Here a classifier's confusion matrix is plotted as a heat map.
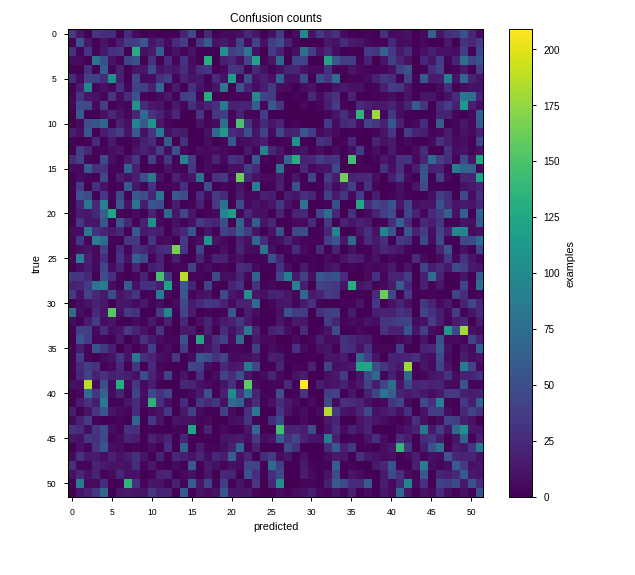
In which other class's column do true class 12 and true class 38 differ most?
28
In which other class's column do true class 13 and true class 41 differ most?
10
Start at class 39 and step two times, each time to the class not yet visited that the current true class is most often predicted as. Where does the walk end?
22
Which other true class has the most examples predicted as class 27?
14
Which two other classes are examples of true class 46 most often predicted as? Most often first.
41, 51
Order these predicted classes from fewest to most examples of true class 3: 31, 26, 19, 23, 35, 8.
31, 19, 35, 8, 26, 23
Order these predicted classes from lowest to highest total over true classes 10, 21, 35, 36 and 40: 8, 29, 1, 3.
29, 1, 3, 8
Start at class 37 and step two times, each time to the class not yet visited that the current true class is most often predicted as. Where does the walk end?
32
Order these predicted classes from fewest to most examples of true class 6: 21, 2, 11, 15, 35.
35, 15, 21, 11, 2
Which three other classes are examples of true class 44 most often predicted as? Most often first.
26, 15, 49
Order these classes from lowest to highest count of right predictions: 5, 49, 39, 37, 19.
39, 49, 19, 5, 37
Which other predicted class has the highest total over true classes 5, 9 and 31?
38
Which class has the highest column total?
49
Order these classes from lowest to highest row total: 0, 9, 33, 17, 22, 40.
17, 0, 9, 33, 40, 22
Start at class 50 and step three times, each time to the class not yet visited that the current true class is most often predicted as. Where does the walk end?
23
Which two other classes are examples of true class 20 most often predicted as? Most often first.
5, 19
